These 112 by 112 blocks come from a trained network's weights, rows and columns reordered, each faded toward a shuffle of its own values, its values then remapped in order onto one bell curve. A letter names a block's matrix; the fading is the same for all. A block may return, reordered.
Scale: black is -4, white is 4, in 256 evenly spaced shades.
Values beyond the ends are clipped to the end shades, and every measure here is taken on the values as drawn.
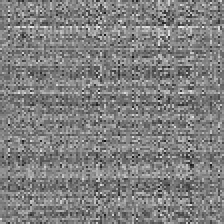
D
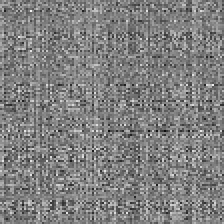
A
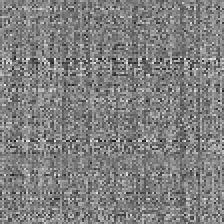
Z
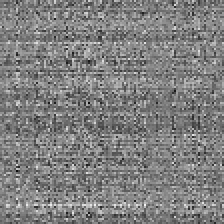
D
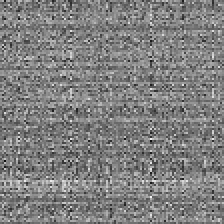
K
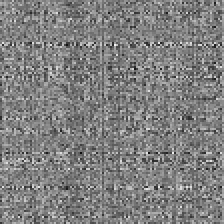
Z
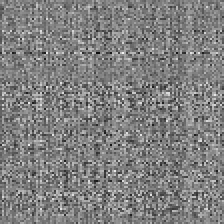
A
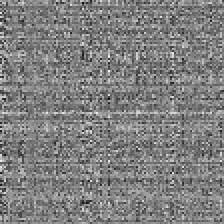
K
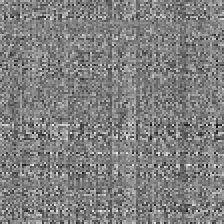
Z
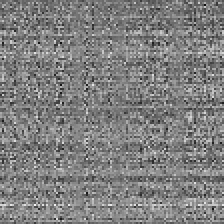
D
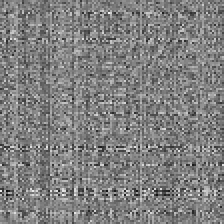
Z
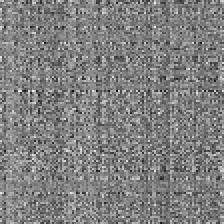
A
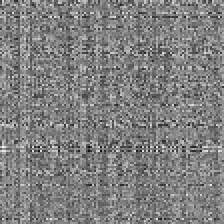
Z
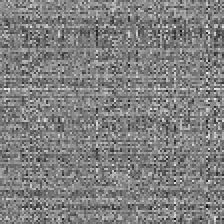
K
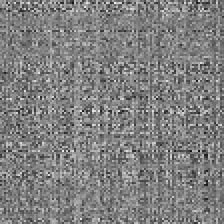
Z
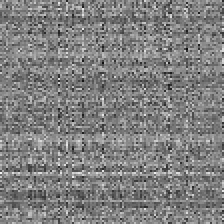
D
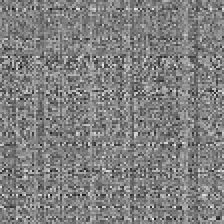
Z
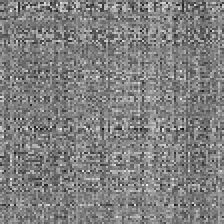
A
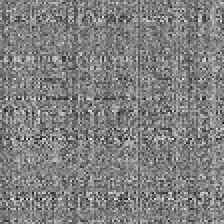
Z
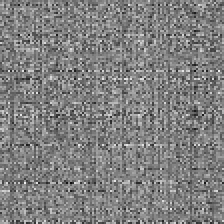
Z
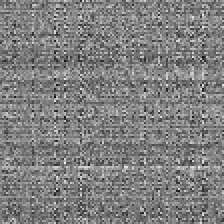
K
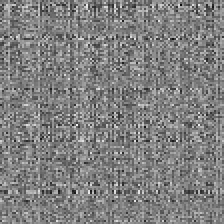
A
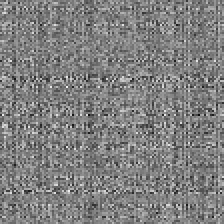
A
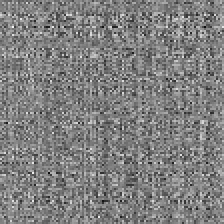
A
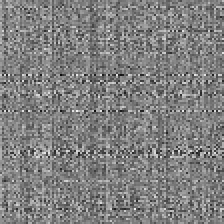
Z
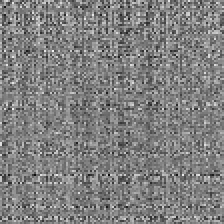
A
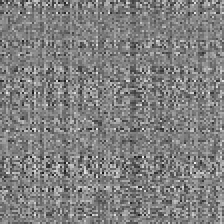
A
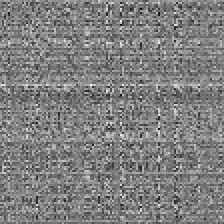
K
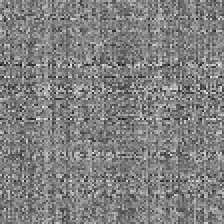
Z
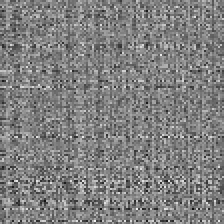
Z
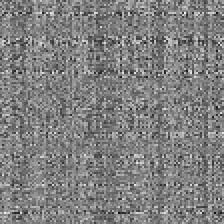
Z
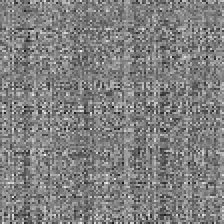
A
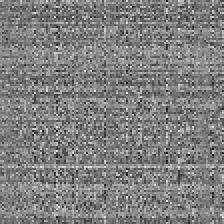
K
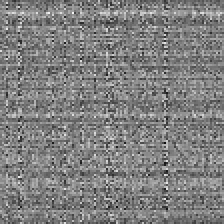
D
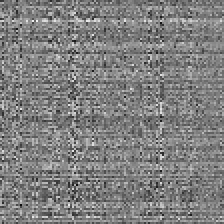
D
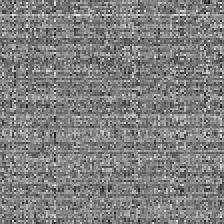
K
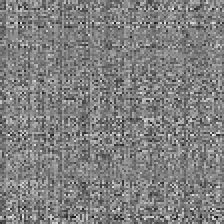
Z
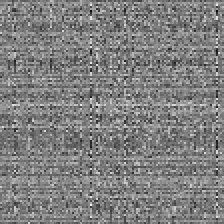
K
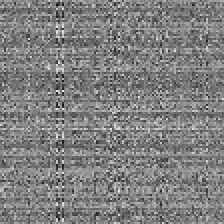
K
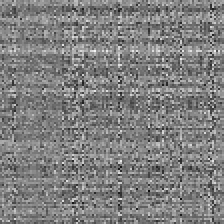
D
